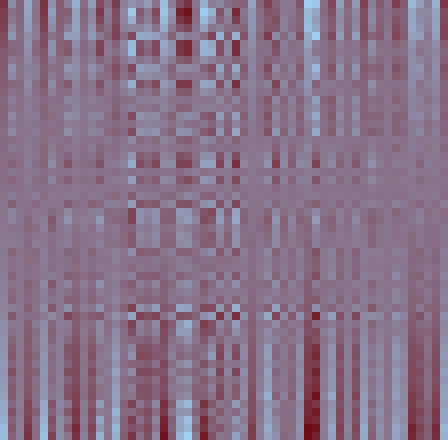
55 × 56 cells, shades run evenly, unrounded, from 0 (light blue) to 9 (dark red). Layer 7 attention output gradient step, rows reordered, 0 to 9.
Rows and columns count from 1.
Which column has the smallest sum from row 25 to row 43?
24
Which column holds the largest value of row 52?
40
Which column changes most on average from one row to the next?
30
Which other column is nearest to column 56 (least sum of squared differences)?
15
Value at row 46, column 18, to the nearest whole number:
5
